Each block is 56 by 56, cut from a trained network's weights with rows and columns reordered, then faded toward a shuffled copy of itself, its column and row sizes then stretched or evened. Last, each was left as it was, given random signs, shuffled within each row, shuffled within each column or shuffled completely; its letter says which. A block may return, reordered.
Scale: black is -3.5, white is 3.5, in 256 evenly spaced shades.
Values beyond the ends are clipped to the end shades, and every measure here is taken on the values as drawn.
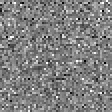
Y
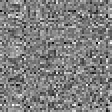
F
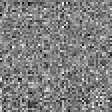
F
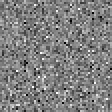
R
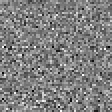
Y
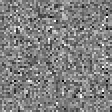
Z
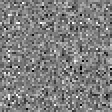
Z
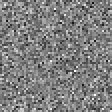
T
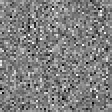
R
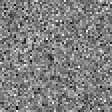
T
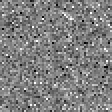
T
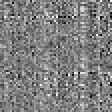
F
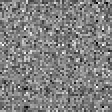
Z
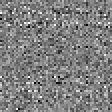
F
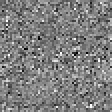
Z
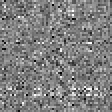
F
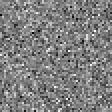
T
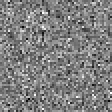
R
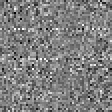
Z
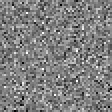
R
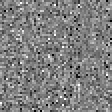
R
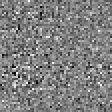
Z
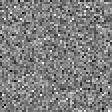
T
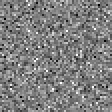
T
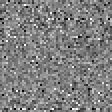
Y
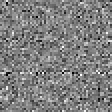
F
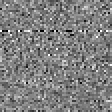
Y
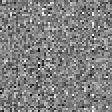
Z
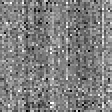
F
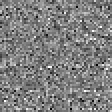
Y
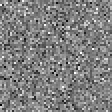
T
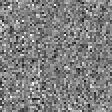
R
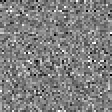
Y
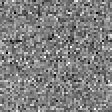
Y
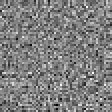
F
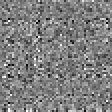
F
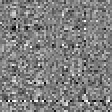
F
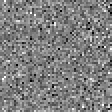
R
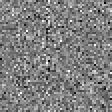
R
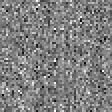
R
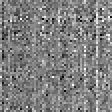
F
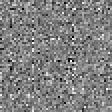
Z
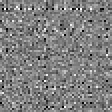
F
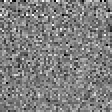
Y
